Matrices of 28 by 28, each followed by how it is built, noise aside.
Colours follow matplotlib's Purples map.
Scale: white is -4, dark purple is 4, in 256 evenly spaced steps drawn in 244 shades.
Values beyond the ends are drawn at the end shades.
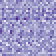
repeating columns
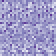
repeating columns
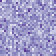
noise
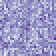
blocks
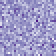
noise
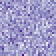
noise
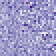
upper triangular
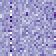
uneven columns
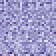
repeating columns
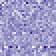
uneven rows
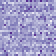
blocks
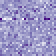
uneven rows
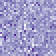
uneven columns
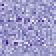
uneven rows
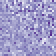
upper triangular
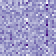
uneven columns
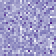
uneven columns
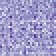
blocks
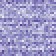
blocks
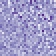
upper triangular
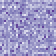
blocks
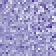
upper triangular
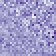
upper triangular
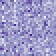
uneven columns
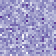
uneven columns
